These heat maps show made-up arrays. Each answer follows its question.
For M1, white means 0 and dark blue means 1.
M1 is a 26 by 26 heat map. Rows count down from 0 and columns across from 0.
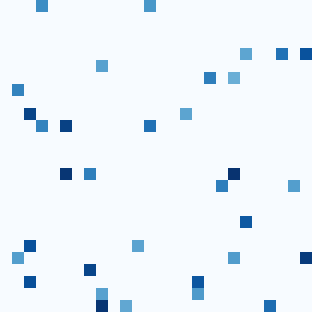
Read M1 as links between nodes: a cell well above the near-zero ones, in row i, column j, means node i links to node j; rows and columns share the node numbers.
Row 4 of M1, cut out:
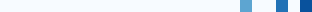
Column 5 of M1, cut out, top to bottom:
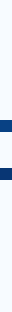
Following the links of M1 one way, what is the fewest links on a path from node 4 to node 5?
3
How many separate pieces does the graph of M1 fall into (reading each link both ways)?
2
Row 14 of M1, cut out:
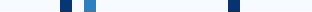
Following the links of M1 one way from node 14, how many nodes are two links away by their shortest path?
2
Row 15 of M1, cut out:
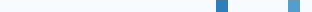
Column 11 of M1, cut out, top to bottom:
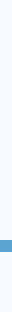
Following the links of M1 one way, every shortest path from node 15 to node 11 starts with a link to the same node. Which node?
node 18
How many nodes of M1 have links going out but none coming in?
6
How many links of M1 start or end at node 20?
4
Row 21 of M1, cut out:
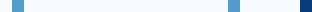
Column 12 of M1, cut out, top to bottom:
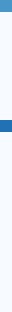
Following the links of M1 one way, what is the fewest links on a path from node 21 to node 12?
3
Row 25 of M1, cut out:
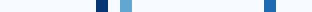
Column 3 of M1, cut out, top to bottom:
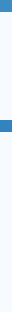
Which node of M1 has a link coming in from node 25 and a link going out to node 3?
node 10
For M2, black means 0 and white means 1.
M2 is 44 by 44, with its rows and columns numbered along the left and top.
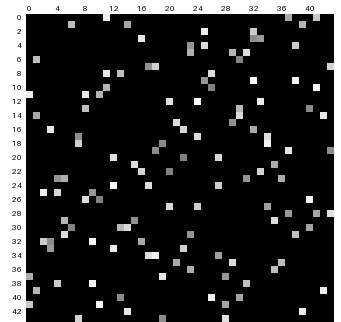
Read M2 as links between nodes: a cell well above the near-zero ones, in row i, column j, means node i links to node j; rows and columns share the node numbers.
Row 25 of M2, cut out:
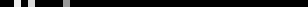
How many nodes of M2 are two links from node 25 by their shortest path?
3
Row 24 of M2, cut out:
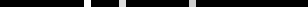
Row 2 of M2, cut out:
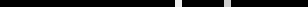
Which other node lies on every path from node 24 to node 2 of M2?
node 32
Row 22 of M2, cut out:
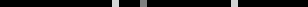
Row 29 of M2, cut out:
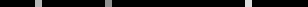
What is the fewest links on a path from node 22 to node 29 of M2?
7
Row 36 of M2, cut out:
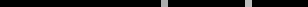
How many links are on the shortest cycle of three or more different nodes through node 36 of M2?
5
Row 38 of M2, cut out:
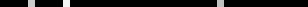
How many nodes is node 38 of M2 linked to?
3
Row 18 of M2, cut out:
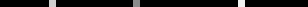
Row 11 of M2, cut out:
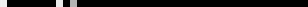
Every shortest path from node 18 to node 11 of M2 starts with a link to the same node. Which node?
node 19
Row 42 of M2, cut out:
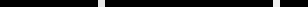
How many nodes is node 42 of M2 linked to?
2
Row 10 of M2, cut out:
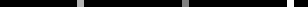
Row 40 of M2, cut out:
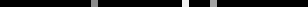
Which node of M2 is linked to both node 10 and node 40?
node 26
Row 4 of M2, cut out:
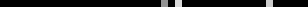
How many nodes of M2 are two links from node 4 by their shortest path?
5
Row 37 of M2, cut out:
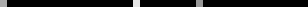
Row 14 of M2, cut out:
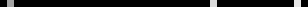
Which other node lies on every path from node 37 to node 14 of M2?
node 30
